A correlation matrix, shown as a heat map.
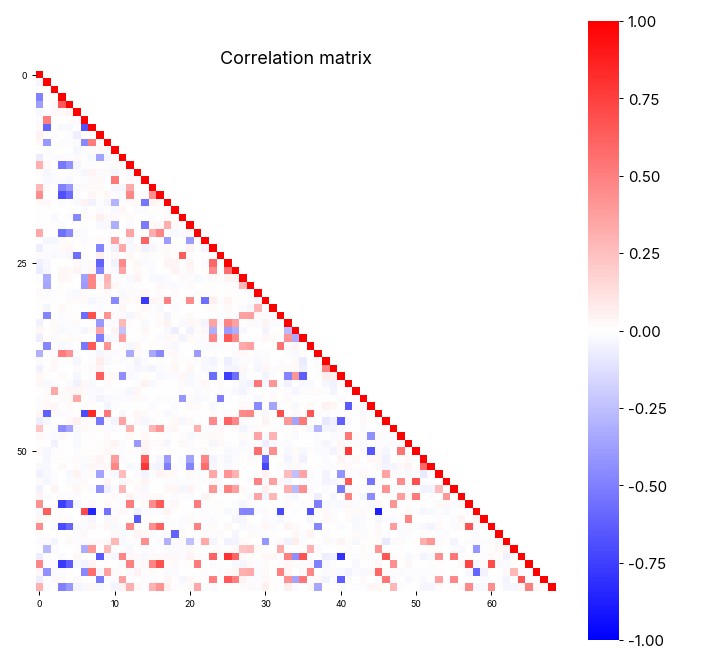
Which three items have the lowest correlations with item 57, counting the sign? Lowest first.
3, 4, 37
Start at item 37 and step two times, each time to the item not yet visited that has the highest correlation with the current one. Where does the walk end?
4
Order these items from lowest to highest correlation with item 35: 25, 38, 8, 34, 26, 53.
8, 34, 38, 53, 26, 25
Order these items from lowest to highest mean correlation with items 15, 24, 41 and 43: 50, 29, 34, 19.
34, 19, 29, 50
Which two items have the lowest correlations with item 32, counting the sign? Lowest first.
58, 6
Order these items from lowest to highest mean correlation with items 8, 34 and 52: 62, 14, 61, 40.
61, 62, 14, 40
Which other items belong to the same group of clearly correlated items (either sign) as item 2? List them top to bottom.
42
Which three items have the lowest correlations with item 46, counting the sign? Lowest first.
40, 8, 34
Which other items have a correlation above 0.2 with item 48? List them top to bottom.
29, 31, 41, 50, 54, 56
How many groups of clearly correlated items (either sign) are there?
10
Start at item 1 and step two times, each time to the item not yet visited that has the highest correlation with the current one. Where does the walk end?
6
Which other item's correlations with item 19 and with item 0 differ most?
24
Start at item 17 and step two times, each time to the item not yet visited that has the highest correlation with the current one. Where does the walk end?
20
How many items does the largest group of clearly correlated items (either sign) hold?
14
